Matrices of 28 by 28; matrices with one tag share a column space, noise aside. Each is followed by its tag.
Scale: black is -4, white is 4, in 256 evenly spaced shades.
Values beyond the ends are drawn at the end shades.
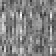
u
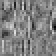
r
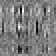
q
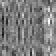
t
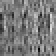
u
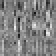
r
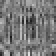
t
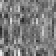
t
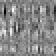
q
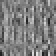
t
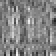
t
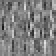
r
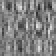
r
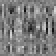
q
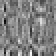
t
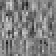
r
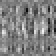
q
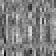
t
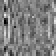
t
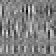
q
